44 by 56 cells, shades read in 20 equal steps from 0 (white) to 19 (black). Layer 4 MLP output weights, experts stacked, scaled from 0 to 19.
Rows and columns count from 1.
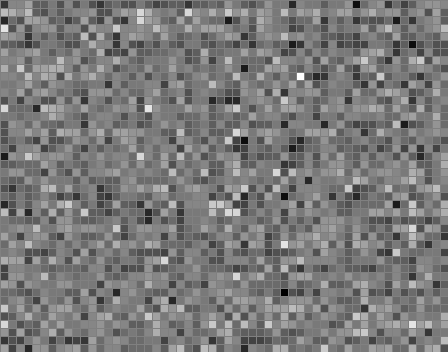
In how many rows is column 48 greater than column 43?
20
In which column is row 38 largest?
22
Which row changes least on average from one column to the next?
15
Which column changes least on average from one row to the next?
25
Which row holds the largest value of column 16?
3
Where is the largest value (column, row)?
36, 37
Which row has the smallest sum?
2
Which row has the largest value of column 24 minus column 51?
13
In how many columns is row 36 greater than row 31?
29
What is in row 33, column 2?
7
